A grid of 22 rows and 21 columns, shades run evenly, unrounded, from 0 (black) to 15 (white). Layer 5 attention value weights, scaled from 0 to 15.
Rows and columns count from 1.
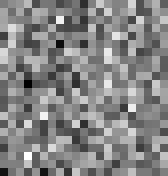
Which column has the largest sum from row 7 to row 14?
14
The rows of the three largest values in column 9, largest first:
7, 18, 15
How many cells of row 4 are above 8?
10
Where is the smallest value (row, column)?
11, 4
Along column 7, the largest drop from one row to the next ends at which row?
20
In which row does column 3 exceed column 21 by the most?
17
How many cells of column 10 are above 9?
6
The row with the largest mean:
12
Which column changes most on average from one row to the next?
8
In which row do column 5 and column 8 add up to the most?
3
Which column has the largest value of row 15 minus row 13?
1
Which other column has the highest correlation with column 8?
5
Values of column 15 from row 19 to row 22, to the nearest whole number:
6 8 4 8
